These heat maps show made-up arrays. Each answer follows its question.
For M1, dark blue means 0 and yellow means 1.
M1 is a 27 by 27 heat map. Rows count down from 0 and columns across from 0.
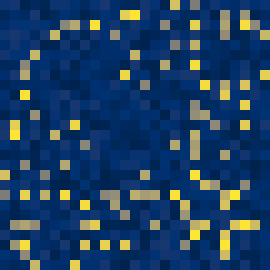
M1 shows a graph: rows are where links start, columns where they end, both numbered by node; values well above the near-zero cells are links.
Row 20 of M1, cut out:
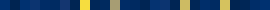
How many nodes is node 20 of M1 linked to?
4
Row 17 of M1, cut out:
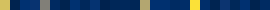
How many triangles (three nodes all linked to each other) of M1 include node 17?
3
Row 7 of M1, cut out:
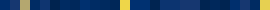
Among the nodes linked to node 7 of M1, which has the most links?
node 2
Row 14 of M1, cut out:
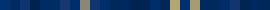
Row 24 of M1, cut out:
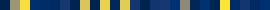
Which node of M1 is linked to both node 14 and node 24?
node 8
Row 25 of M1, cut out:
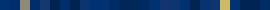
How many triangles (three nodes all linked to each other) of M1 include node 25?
1
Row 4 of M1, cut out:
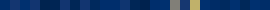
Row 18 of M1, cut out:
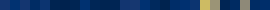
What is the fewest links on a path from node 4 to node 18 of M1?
4
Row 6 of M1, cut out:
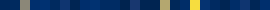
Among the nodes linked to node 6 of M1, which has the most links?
node 19
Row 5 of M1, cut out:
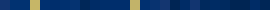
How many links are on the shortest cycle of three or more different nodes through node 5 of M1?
5
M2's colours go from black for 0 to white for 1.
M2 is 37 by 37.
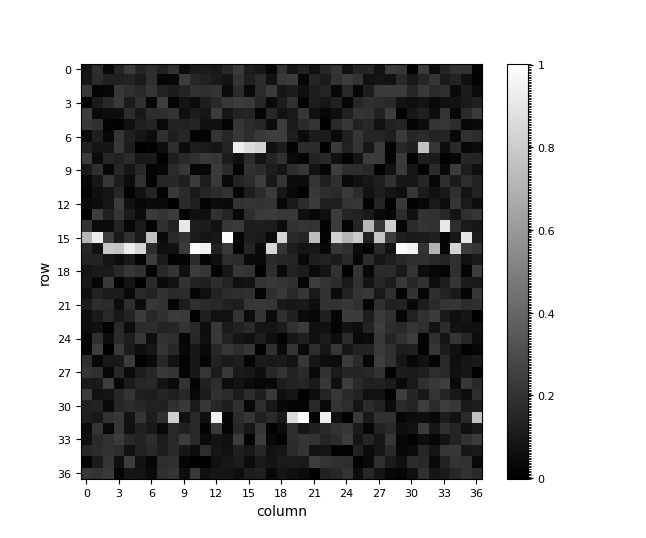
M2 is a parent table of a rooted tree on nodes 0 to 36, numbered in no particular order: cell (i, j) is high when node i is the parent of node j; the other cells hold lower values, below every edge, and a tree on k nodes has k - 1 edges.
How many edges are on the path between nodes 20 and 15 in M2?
3
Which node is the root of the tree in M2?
7
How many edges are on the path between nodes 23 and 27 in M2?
2
